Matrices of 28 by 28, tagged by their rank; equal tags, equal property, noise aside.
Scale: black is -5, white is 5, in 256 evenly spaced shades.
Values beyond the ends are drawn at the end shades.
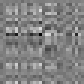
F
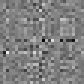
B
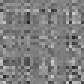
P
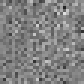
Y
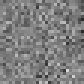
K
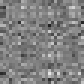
P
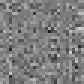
Y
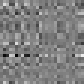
F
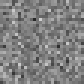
Y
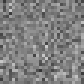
Y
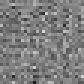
K
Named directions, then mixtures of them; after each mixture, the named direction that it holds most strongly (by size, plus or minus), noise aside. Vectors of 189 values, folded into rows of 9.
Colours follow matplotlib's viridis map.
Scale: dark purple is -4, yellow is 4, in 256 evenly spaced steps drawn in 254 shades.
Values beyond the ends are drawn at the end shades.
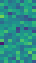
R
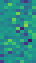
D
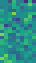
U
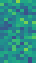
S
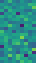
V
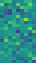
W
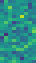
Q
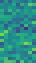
R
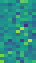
D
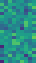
V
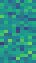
R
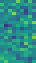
S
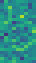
Q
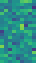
V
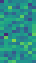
Q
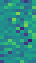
D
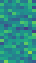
R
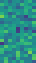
R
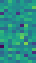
V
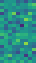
V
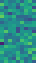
R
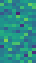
V
